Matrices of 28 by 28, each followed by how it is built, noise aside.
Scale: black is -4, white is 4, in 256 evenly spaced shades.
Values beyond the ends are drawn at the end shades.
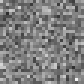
blocks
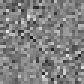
block diagonal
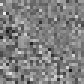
lower triangular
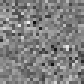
block diagonal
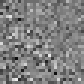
lower triangular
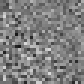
lower triangular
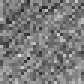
Hankel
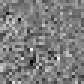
lower triangular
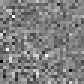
lower triangular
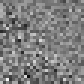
lower triangular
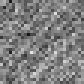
Hankel
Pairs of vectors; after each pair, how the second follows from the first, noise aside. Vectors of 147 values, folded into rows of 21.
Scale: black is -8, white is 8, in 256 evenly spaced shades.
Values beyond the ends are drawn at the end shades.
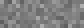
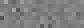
wrapped around, negated, partly zeroed.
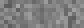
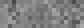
reversed.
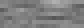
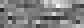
scaled up.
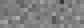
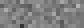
reversed.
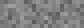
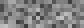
wrapped around, scaled up.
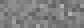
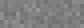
reversed, negated, shrunk.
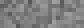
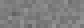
reversed, negated, shrunk.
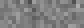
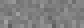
reversed, shrunk.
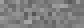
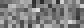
wrapped around, scaled up.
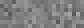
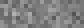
reversed.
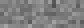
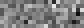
wrapped around, scaled up.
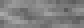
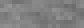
reversed, negated, shrunk.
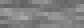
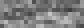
wrapped around, scaled up.
